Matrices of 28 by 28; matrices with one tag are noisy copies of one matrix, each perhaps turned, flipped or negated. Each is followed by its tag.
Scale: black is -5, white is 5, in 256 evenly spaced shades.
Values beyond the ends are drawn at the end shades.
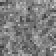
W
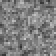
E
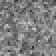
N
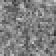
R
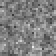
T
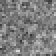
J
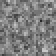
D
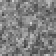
J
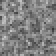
J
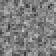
D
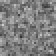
D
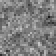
W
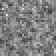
D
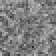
W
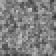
E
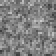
E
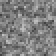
N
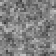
T
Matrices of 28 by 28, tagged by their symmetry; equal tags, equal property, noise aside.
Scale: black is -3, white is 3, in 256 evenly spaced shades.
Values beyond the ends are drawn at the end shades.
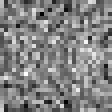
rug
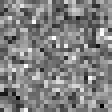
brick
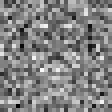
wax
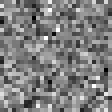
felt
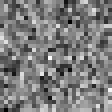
felt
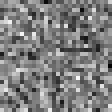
brick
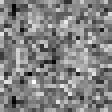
rug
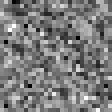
brick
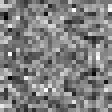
rug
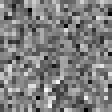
felt
